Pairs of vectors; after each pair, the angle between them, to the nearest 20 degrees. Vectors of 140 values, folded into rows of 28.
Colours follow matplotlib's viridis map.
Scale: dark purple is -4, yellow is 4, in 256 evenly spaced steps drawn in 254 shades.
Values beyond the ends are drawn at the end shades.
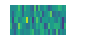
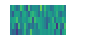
80 degrees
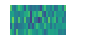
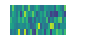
80 degrees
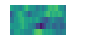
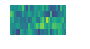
140 degrees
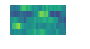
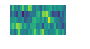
40 degrees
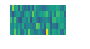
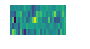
100 degrees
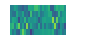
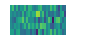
100 degrees
